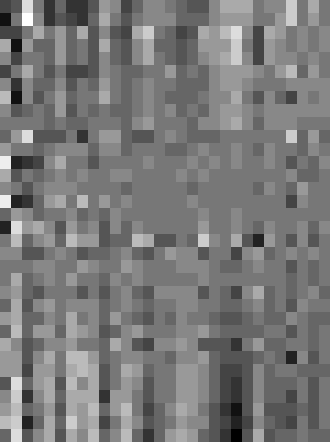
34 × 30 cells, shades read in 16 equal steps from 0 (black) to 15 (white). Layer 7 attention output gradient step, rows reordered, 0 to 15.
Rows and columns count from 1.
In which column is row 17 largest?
2
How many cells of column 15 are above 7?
4
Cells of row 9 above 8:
3
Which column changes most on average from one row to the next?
1
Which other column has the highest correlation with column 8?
5
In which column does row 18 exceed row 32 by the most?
22
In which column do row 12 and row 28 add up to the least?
27
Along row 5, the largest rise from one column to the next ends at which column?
25
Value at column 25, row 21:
7
